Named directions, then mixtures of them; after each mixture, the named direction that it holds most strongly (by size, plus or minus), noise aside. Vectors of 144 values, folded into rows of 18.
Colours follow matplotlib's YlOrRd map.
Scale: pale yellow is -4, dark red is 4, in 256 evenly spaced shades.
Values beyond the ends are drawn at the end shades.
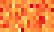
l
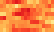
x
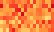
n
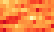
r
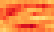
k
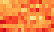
r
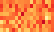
n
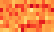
l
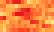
x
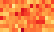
l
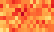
n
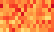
n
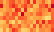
n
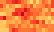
x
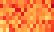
n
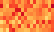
n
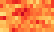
x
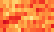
r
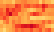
k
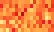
n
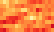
r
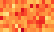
l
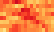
x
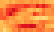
k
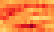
k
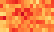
x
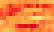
k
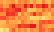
k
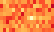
n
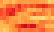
k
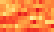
r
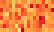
l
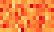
l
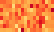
l
